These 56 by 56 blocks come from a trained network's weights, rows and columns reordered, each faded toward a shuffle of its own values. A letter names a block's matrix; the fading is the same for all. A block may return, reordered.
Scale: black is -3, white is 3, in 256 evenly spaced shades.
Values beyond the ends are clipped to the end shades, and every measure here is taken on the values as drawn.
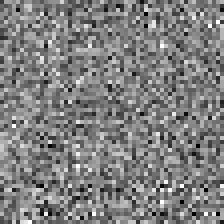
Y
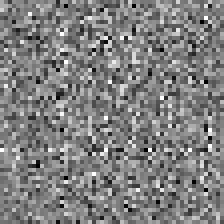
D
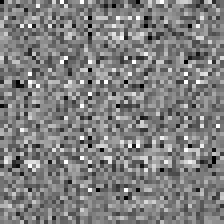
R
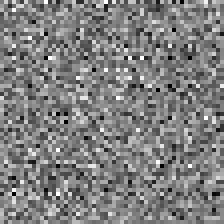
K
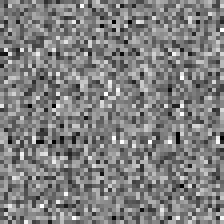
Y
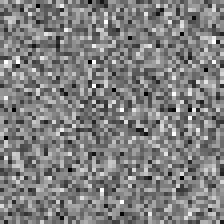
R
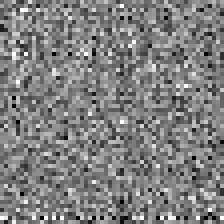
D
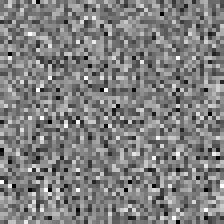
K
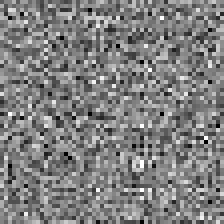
Y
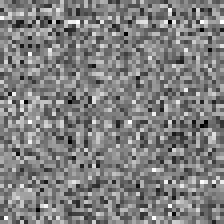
Y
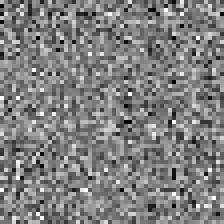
D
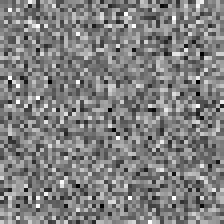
R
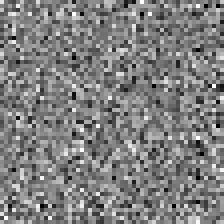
D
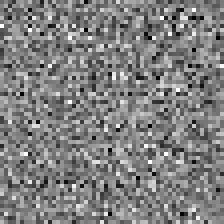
K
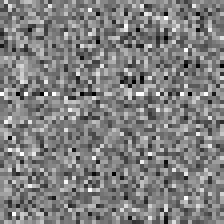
D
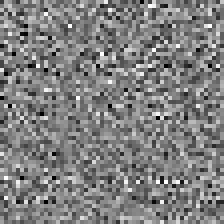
K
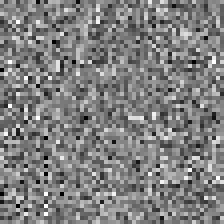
D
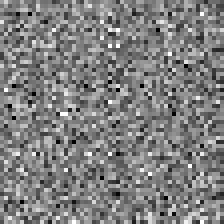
R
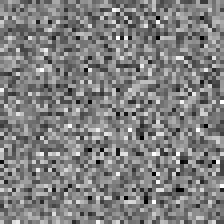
K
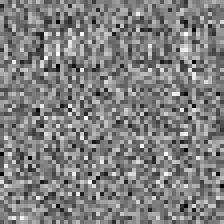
Y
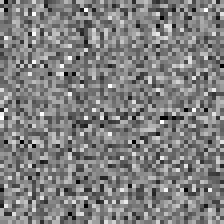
Y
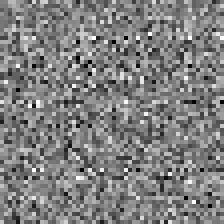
K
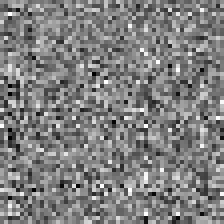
Y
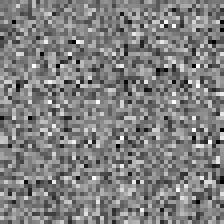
K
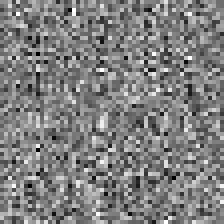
Y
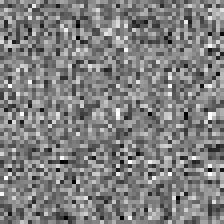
Y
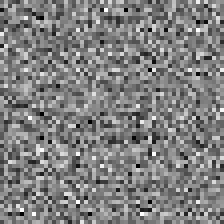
Y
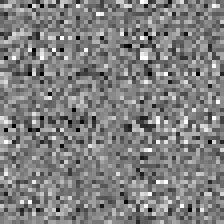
R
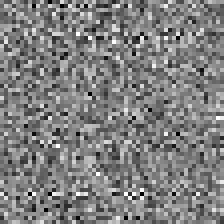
Y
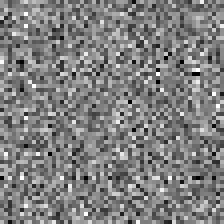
Y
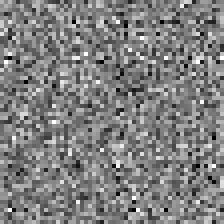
K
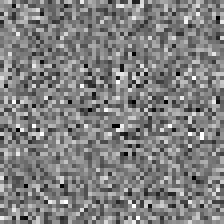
K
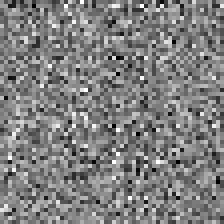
K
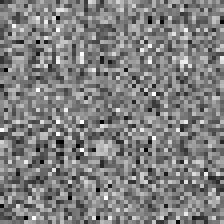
Y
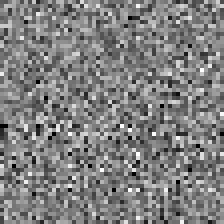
K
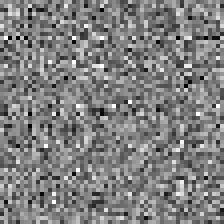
Y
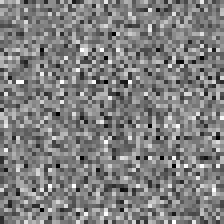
K
